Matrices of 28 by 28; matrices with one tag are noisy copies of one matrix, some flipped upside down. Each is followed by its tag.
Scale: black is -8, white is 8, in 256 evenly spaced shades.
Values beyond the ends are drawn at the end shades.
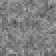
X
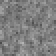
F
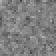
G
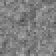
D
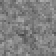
D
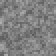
F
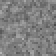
G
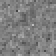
D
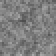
D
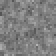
F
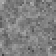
G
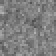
F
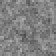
D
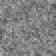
G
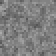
F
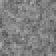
G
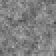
D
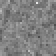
G
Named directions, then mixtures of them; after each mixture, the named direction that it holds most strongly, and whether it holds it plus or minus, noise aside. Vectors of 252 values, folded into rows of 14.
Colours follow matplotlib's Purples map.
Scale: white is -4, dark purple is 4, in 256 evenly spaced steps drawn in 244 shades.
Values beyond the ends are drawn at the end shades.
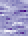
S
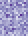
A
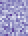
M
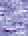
S, minus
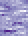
S, minus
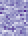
S, plus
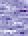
S, plus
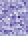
M, minus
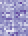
A, minus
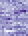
S, plus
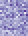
A, plus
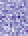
M, minus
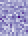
M, minus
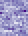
S, plus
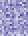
A, plus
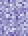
A, minus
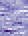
S, minus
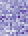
M, minus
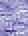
S, minus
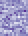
M, plus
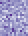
M, plus
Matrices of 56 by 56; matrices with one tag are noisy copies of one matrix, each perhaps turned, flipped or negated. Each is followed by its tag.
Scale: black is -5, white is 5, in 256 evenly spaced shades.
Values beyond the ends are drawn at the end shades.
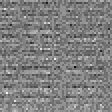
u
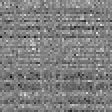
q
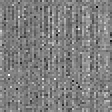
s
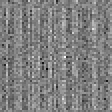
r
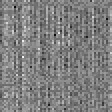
s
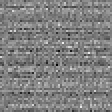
r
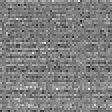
s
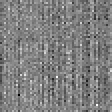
s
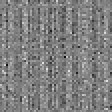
r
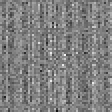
r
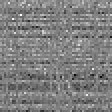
q
